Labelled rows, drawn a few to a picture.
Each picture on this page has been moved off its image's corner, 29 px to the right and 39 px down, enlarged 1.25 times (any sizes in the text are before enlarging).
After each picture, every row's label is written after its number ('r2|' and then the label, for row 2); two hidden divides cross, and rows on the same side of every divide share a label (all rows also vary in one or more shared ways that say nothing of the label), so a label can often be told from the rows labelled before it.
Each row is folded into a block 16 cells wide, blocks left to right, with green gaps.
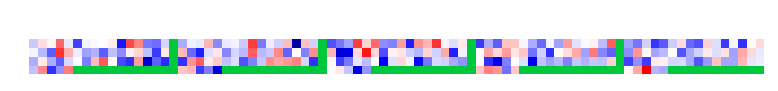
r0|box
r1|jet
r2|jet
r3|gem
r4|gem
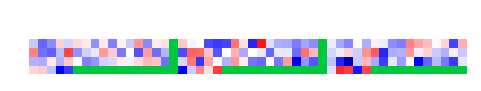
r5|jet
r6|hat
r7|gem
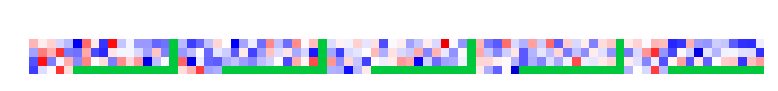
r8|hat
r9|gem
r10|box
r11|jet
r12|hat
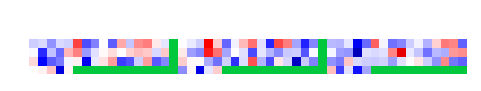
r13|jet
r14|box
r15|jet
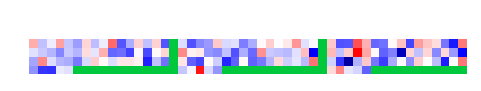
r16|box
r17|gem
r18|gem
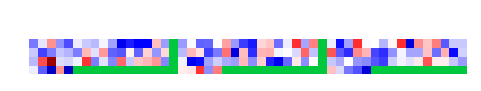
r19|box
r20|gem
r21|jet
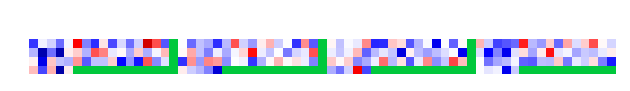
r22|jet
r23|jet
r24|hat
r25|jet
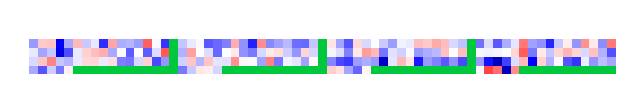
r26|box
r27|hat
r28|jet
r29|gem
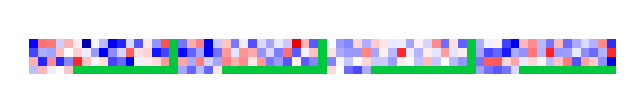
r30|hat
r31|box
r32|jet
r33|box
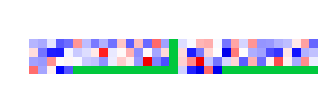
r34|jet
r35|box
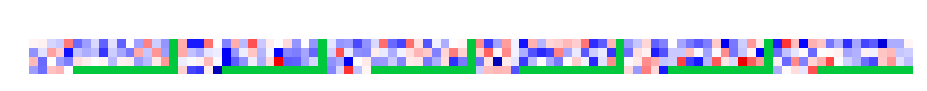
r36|hat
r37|jet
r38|gem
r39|gem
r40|gem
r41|hat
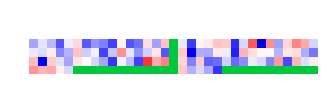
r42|gem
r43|jet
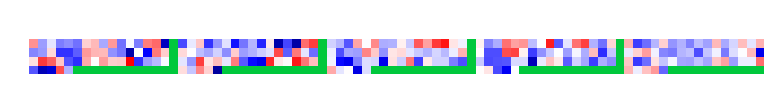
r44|box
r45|gem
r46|jet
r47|jet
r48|gem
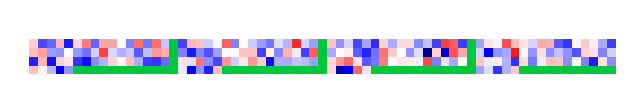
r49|jet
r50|box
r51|box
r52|box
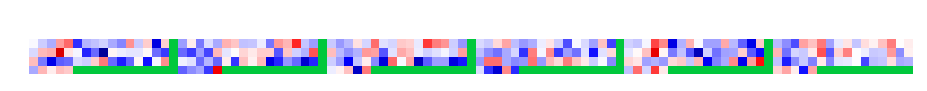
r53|hat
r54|box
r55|jet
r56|box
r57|hat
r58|jet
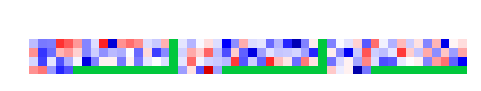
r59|jet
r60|hat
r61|jet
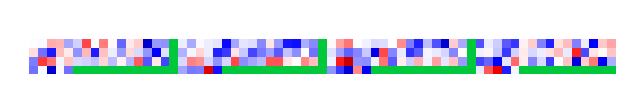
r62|box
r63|hat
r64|box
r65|gem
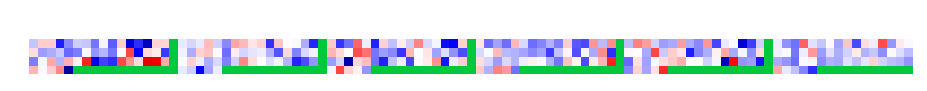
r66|gem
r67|box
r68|gem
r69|gem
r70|hat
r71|jet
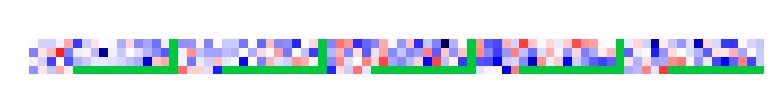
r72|hat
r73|gem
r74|hat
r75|jet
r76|hat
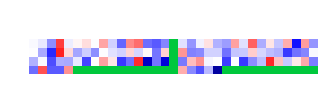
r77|box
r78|jet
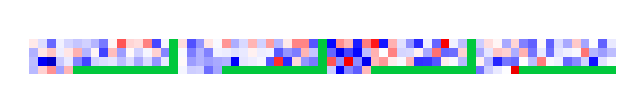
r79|gem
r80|jet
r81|box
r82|hat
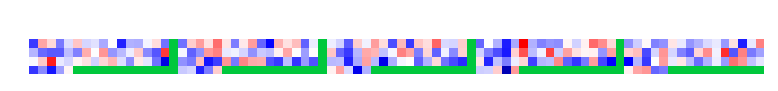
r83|box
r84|box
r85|jet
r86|jet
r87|gem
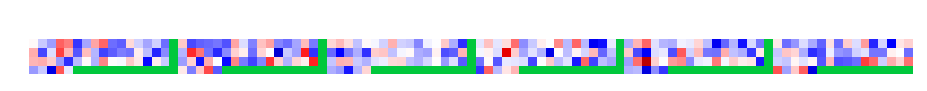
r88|box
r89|gem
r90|box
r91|hat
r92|box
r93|gem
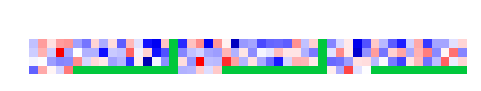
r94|hat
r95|hat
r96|gem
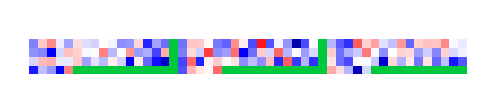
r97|box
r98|hat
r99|jet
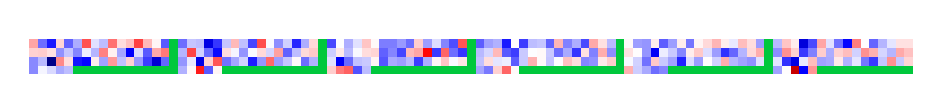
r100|jet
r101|gem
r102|gem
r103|hat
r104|jet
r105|gem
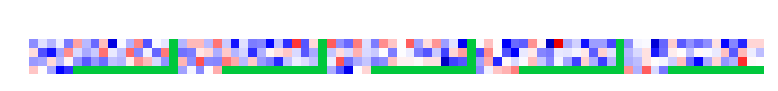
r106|jet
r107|hat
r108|box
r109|hat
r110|gem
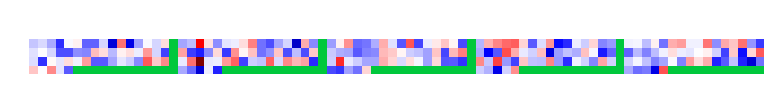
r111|gem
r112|box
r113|box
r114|box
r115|box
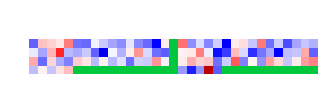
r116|hat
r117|hat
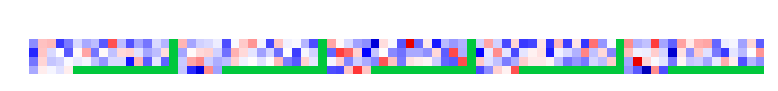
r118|hat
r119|box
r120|hat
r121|hat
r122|box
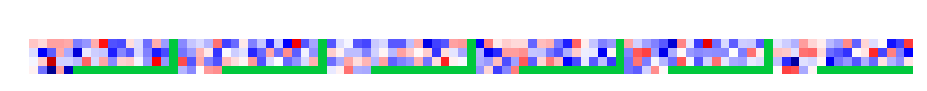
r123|box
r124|hat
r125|gem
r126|box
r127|hat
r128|gem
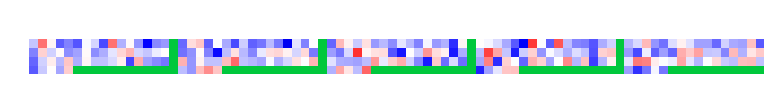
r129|hat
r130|hat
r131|hat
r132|hat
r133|box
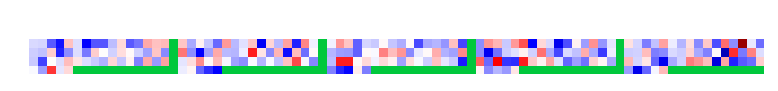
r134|gem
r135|jet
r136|box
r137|box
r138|box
